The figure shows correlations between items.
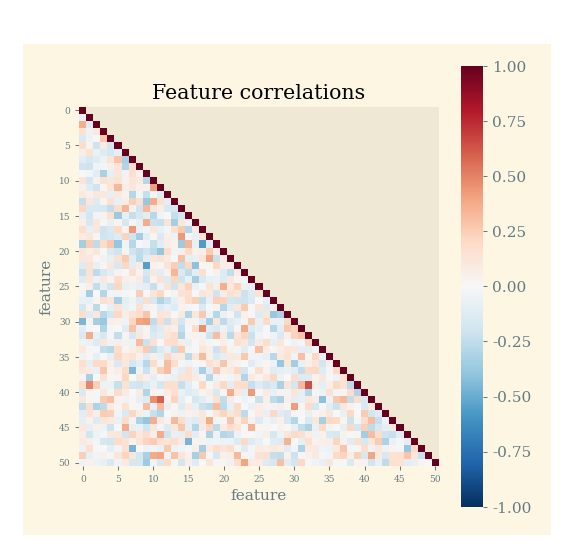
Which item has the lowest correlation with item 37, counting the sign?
7
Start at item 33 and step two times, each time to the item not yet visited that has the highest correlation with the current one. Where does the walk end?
30
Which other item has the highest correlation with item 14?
18
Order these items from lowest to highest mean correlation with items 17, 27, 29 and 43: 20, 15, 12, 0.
15, 12, 0, 20
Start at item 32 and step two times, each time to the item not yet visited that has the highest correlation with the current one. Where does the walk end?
1
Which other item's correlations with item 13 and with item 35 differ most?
16
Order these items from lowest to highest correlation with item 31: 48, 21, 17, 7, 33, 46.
48, 21, 33, 46, 7, 17
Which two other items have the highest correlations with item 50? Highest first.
23, 28
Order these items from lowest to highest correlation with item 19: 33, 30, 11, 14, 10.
14, 10, 11, 33, 30
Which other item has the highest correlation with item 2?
0
